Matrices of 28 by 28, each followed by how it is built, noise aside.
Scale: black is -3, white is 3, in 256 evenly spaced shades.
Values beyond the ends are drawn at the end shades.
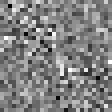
block diagonal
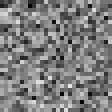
blocks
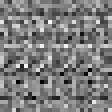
repeating columns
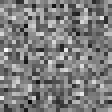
blocks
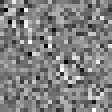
block diagonal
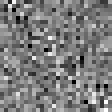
block diagonal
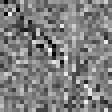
banded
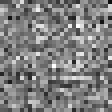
blocks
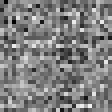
blocks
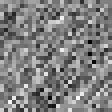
Hankel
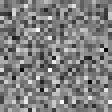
repeating columns
